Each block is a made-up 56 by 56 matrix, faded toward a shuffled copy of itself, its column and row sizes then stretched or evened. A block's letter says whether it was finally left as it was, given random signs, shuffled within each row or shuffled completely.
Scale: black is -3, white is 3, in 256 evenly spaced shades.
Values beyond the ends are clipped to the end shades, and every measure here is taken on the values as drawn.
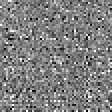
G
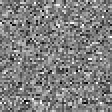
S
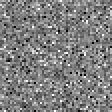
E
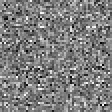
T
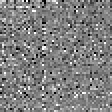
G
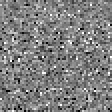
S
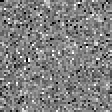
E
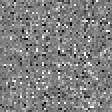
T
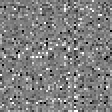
G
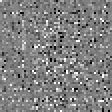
T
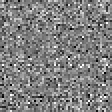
T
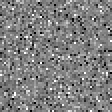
E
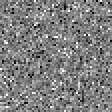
E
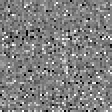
S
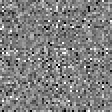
G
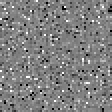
E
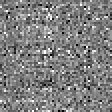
G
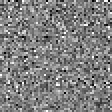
T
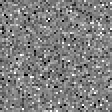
E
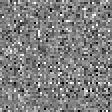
G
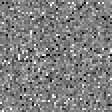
S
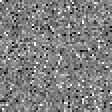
E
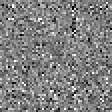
T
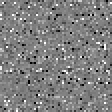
S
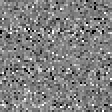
S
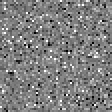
E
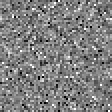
E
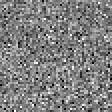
E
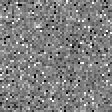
E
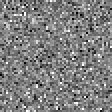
E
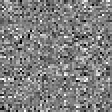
G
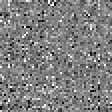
T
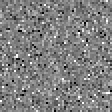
E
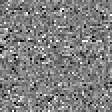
S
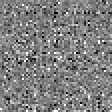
T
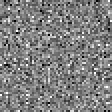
G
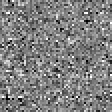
T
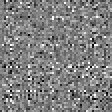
T
